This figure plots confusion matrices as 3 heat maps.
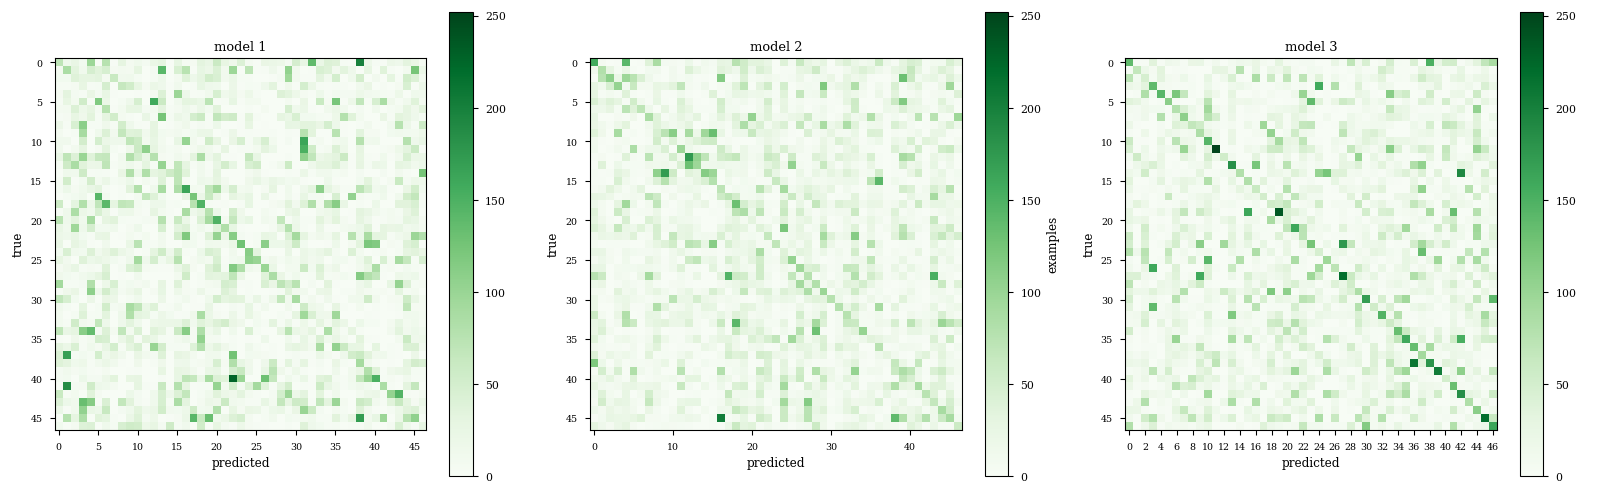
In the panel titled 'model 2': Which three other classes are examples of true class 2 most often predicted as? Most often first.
39, 16, 4
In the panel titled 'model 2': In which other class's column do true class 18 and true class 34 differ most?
4
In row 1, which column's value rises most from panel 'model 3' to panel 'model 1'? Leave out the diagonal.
13
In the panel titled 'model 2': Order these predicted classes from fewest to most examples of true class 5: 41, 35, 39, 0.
35, 41, 0, 39
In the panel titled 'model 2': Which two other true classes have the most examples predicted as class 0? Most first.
38, 27
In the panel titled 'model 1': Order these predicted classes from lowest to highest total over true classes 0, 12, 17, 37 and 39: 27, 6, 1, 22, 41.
41, 27, 6, 22, 1
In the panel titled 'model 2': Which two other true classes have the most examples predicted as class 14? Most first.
9, 12
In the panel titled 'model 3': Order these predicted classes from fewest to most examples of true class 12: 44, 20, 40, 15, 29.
15, 20, 44, 40, 29
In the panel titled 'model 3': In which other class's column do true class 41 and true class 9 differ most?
18
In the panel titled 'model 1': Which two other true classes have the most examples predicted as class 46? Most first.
14, 22
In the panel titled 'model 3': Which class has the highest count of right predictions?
11
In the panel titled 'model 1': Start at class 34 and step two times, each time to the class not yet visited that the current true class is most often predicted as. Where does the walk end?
15
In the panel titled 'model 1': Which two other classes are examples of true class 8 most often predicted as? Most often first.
3, 43
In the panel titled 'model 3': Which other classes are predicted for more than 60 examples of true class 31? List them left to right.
3, 16, 29
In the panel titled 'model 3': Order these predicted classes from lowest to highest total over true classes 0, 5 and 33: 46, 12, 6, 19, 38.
12, 6, 19, 46, 38
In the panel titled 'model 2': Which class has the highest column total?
33
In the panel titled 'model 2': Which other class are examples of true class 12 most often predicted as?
13
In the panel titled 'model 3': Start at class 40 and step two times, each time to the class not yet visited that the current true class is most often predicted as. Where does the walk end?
17
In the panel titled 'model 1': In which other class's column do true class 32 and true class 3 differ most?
35
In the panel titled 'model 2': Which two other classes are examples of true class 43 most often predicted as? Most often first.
27, 24
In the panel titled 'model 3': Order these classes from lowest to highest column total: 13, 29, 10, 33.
29, 33, 13, 10
